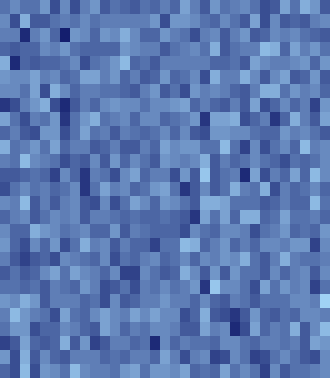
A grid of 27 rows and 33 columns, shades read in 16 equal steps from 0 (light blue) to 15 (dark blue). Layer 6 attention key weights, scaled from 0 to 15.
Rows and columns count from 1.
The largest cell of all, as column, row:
7, 3
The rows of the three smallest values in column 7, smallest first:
25, 23, 4
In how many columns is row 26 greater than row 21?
16
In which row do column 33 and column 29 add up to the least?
22
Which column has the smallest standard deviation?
15
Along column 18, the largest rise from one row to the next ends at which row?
13
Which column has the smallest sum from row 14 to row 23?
29
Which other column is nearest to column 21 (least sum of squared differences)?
14
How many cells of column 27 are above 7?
19
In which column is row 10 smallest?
9
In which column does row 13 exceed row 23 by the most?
2
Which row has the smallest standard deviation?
17
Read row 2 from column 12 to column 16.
7 7 7 7 5
